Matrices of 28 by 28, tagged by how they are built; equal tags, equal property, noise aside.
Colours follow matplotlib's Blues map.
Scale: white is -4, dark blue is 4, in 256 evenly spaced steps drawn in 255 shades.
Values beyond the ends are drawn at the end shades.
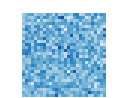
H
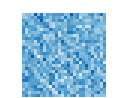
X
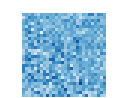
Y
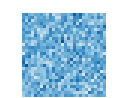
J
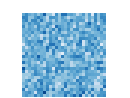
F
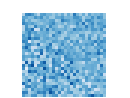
Y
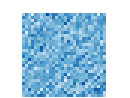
J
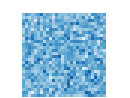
H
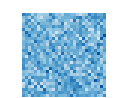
X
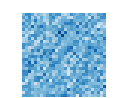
J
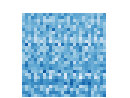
F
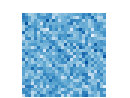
X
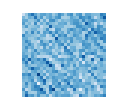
X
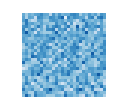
F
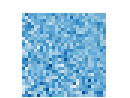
Y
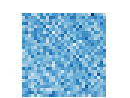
X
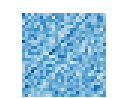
J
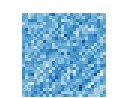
J
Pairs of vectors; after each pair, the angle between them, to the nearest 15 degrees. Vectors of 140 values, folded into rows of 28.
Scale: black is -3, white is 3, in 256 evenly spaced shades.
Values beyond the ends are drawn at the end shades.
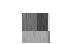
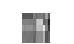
120 degrees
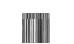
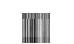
165 degrees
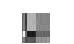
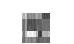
135 degrees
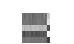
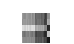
45 degrees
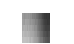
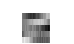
75 degrees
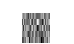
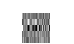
105 degrees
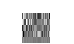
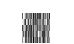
45 degrees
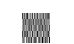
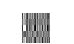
60 degrees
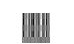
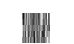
60 degrees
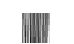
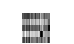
120 degrees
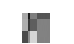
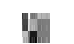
165 degrees
